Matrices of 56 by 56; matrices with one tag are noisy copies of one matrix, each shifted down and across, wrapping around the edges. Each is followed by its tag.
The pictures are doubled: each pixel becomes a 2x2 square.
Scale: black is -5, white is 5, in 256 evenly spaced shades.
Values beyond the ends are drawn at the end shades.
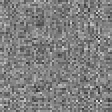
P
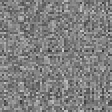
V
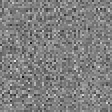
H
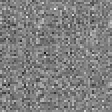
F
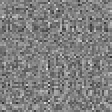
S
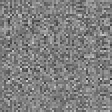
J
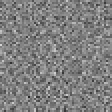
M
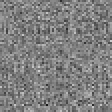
S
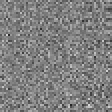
H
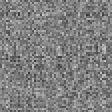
V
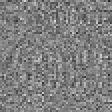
S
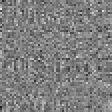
S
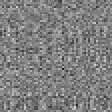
S
